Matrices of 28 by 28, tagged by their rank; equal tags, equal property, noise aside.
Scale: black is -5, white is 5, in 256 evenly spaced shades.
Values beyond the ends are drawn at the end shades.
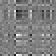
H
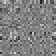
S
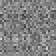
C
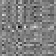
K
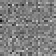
C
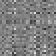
S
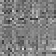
C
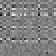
H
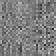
C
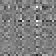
K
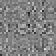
C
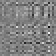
K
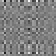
H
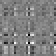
H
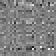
S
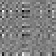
H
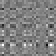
H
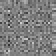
C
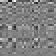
K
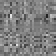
S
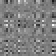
H
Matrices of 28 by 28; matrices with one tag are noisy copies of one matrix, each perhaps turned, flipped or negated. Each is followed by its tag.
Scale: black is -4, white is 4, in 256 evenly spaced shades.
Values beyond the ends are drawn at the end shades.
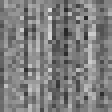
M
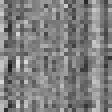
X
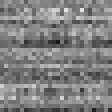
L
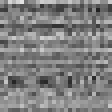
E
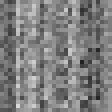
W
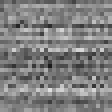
M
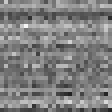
X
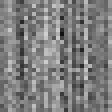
M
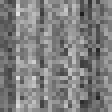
W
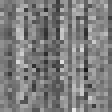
M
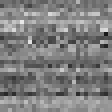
W
